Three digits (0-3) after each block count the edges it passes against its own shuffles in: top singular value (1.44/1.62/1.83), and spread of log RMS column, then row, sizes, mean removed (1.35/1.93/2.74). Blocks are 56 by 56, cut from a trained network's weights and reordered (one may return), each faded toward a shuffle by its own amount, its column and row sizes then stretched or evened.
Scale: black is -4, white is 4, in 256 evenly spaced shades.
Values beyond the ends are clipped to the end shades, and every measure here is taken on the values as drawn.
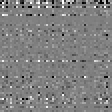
3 2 3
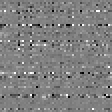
1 1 3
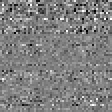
1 1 3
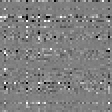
2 1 3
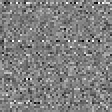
1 0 2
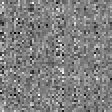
0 3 1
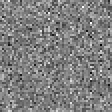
0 2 0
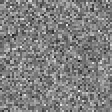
1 0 0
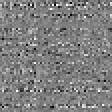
0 1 3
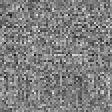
3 0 2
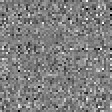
1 2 2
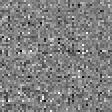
1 2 2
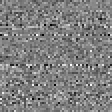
0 0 3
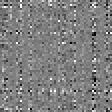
2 3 2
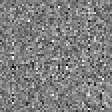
0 2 1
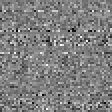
0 0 3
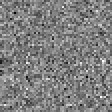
2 1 1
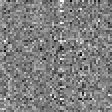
3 2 1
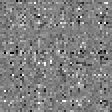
0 2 2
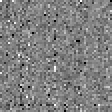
0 2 0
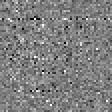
0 1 1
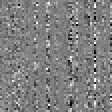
1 3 0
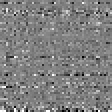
3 1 3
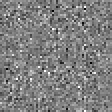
0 1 1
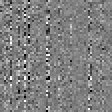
3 3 0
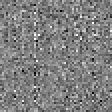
2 2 1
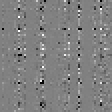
2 3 1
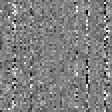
3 3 0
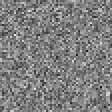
1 0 0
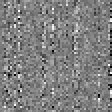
2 3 0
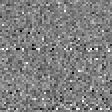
1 0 1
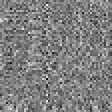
3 1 1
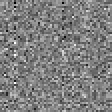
3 1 0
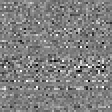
2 1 3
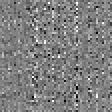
1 3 1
